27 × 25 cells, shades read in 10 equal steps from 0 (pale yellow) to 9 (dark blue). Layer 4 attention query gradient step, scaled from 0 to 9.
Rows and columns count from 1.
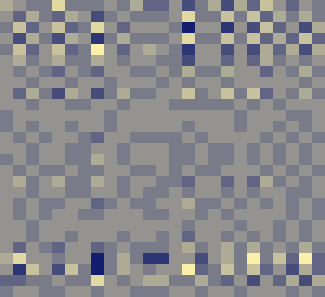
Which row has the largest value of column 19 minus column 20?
24
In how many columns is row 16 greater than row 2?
9
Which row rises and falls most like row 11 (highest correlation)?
12
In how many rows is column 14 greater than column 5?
10
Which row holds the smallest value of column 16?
26
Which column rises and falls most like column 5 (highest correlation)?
21
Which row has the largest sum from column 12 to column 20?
3
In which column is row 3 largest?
15
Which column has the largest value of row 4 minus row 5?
8
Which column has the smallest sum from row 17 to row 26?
20
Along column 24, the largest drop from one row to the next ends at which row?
4
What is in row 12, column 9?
5
